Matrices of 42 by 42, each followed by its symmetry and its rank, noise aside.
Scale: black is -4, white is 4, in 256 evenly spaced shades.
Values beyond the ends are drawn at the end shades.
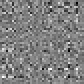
antisymmetric, rank four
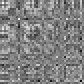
symmetric, rank four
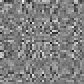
no symmetry, rank four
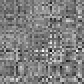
symmetric, rank three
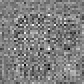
symmetric, rank three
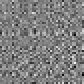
no symmetry, rank four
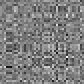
no symmetry, rank three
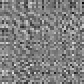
antisymmetric, rank four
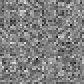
antisymmetric, rank six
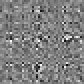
antisymmetric, rank four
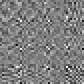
symmetric, rank four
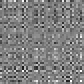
no symmetry, rank three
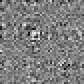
symmetric, rank six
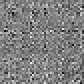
no symmetry, rank six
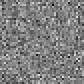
no symmetry, rank six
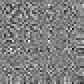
no symmetry, rank six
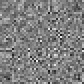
symmetric, rank six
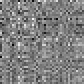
no symmetry, rank three
